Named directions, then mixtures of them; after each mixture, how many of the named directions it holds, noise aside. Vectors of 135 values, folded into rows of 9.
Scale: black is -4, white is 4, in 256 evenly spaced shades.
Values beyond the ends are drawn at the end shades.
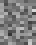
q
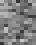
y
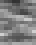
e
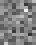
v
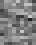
four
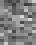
two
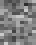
two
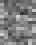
two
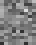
three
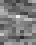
four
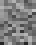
four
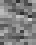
four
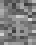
three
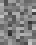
one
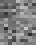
two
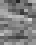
three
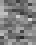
three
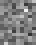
one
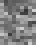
two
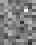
three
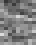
three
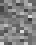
three
